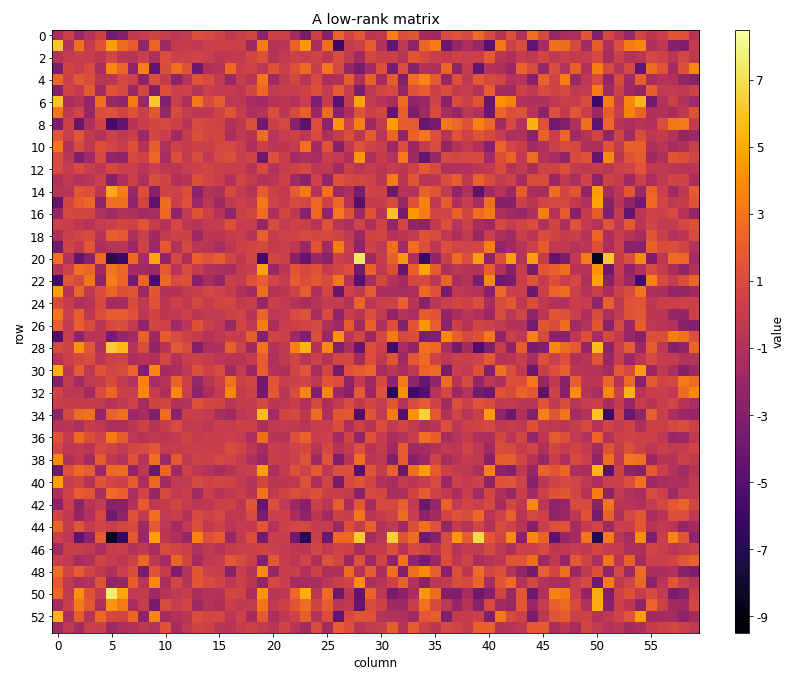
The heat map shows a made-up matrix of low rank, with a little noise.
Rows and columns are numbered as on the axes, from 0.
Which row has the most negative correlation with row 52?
27
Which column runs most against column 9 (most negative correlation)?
55
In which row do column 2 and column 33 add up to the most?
34
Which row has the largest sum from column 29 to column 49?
45
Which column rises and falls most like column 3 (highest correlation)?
50
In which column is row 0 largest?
31
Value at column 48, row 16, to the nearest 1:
-3
